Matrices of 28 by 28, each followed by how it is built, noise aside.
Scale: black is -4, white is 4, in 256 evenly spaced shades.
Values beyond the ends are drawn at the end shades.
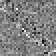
banded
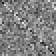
diagonal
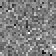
block diagonal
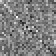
diagonal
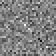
diagonal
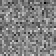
repeating columns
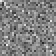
diagonal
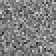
noise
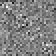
block diagonal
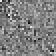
banded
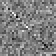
diagonal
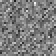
Hankel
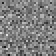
repeating columns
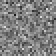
noise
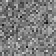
Hankel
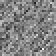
Hankel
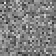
noise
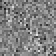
banded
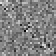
banded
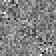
block diagonal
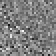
lower triangular
